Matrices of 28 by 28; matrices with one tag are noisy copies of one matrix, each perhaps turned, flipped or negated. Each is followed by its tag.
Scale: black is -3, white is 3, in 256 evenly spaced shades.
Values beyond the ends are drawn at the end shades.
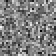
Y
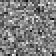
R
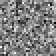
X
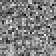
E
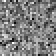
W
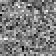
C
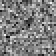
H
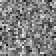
Y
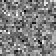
W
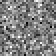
C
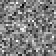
H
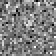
H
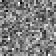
R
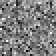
X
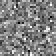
C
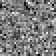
Y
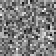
C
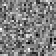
Y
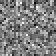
X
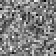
H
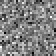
W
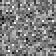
R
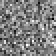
E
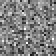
E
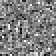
Y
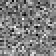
E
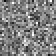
Y
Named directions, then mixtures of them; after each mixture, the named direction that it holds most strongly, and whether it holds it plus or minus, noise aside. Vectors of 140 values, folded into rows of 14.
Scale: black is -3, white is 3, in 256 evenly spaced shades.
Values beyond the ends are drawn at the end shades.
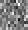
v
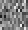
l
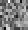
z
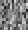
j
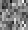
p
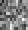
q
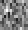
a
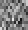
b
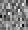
l, plus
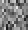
v, minus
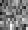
q, plus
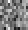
z, plus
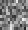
q, plus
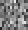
v, minus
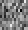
l, plus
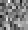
z, plus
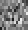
b, minus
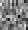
q, minus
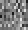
l, plus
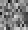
z, minus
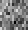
q, minus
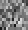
b, minus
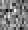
a, minus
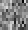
p, minus
